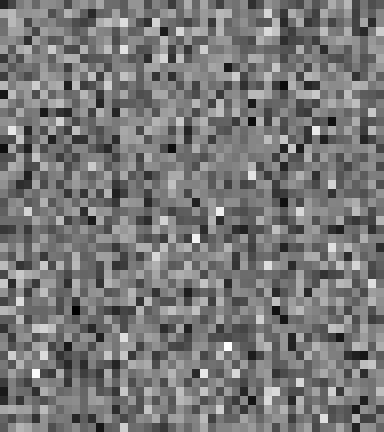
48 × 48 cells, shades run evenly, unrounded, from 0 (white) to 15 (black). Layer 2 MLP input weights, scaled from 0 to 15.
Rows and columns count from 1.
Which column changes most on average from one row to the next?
1
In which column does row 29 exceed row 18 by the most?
44
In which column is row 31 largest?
41
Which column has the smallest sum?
34
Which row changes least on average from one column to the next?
31
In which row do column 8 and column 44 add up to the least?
12
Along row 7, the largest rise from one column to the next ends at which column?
22
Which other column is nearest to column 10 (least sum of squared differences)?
27
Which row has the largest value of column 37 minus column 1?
30
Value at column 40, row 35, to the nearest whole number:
7
